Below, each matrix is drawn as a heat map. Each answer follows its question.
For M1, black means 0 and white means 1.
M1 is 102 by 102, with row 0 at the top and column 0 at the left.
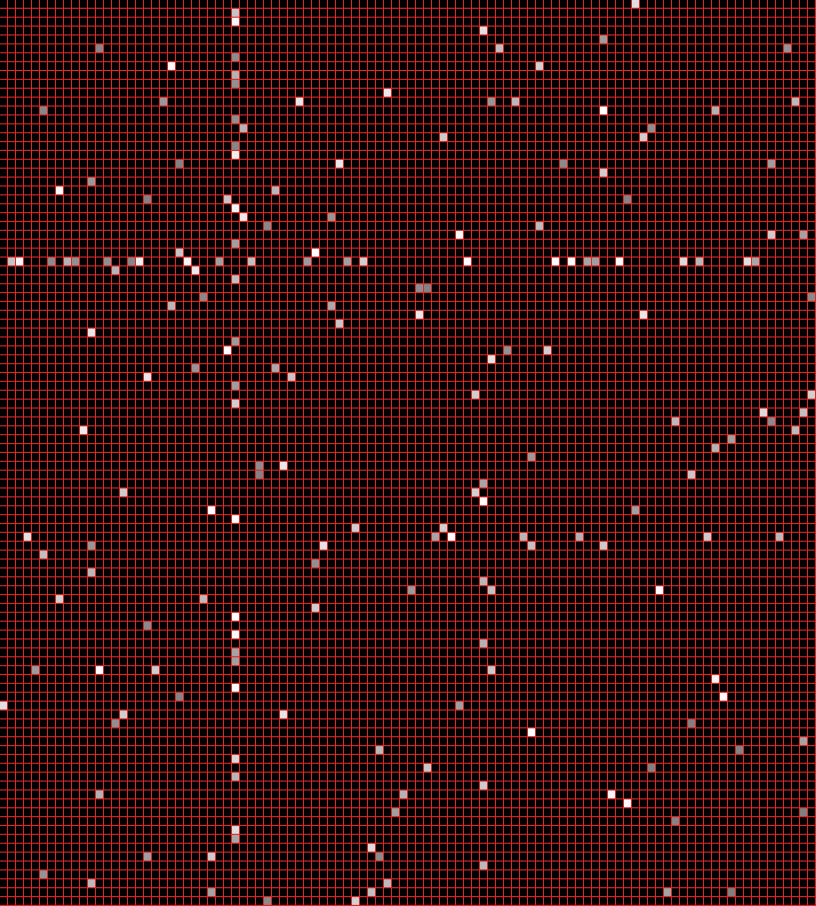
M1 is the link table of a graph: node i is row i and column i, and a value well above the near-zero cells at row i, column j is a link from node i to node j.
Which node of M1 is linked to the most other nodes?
node 29
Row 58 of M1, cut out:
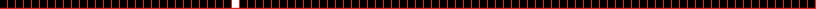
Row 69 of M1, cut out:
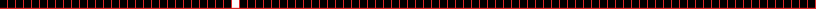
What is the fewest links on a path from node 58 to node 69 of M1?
2
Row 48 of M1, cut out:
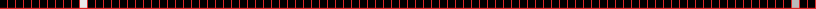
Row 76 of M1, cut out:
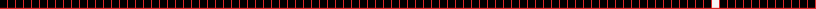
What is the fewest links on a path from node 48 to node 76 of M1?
7
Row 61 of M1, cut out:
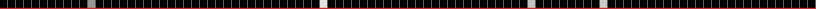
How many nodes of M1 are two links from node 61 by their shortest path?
9
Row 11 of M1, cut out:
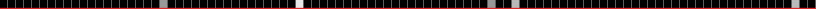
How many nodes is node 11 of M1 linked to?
5
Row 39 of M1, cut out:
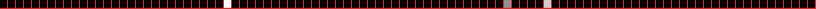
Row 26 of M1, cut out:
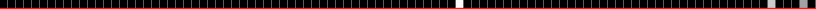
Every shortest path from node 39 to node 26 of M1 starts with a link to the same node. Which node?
node 28
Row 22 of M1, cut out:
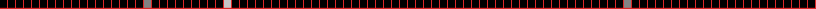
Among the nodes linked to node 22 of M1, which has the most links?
node 18
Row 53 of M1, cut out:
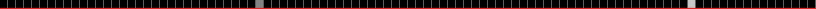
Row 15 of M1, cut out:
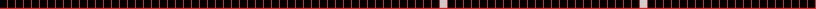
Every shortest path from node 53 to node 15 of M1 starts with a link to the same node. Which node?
node 32
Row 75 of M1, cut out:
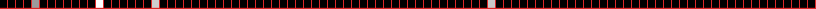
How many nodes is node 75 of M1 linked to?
4
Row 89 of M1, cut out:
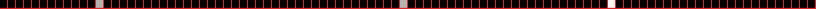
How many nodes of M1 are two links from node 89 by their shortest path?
2
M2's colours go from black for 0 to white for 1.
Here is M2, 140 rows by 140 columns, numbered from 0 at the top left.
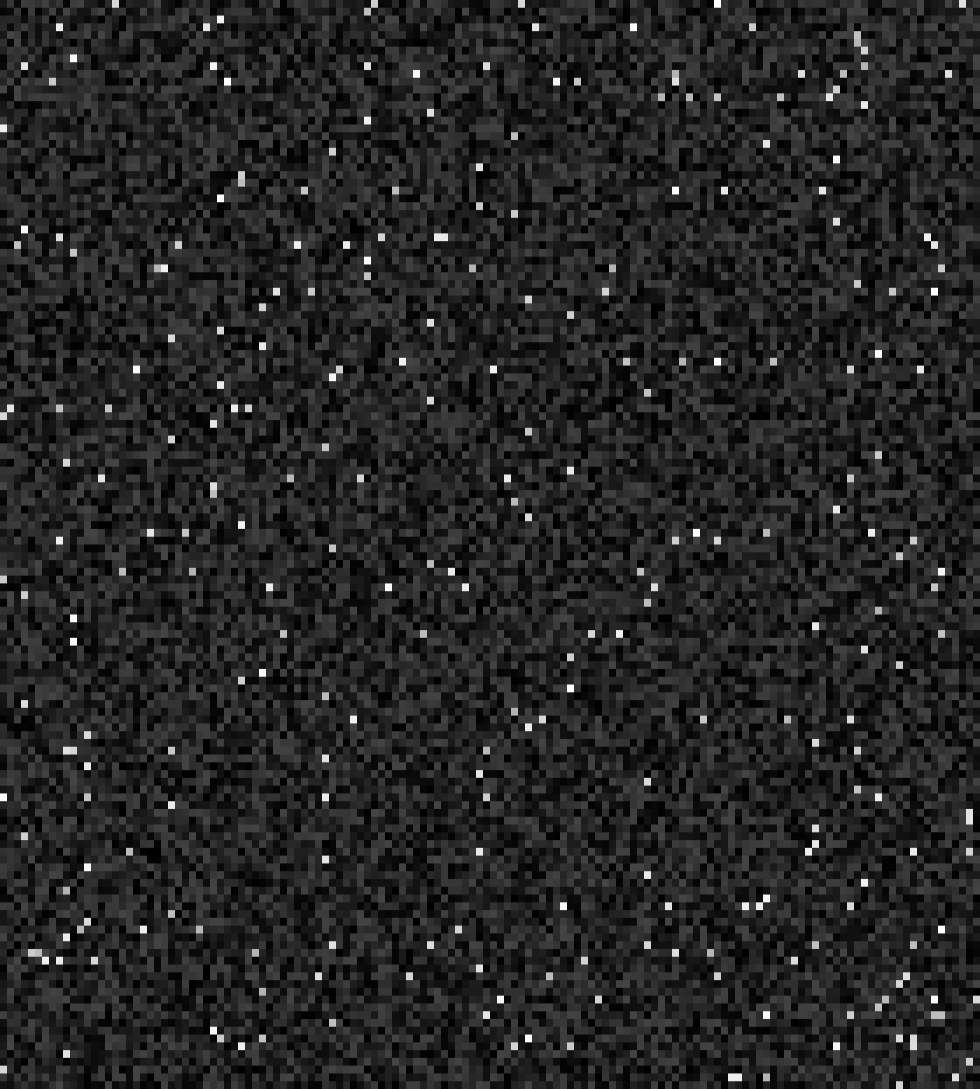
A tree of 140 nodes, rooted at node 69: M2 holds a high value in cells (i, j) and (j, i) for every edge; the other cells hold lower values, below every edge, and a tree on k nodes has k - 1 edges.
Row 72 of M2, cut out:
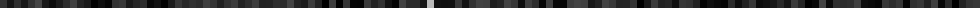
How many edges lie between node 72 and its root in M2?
4
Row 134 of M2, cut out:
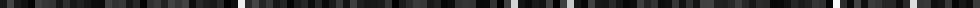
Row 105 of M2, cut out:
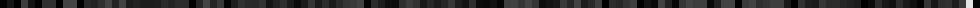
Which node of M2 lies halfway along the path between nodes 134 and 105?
109
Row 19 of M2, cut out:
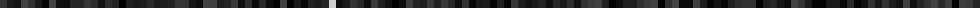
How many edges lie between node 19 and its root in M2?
4
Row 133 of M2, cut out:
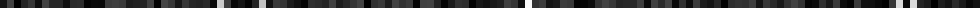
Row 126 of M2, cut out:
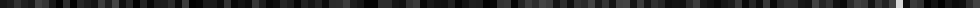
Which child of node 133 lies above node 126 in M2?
128
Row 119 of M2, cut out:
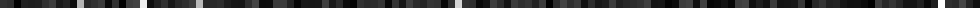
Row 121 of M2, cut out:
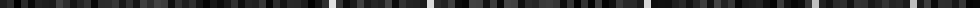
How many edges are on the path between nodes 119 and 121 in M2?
3
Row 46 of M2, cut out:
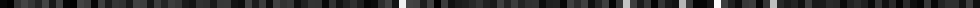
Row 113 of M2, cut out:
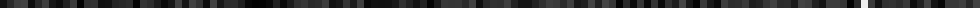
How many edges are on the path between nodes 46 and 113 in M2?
5
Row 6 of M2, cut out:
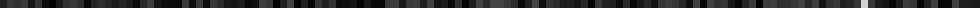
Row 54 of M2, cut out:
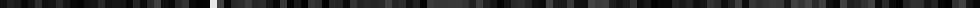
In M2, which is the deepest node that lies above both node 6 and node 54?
8
